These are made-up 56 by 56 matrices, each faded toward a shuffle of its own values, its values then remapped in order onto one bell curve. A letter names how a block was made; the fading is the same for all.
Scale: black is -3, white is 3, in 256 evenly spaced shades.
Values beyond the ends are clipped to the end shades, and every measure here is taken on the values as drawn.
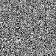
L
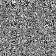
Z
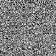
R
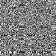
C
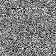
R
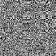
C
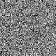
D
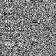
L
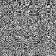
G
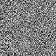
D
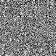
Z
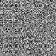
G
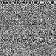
C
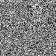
R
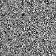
Z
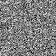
R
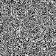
Z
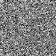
R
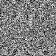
L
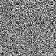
D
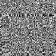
G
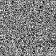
L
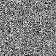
R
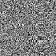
D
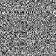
C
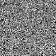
Z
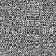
G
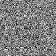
C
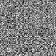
G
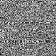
C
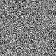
D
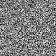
D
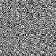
G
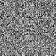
D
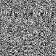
D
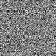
D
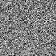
R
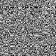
C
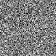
L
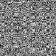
G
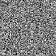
L
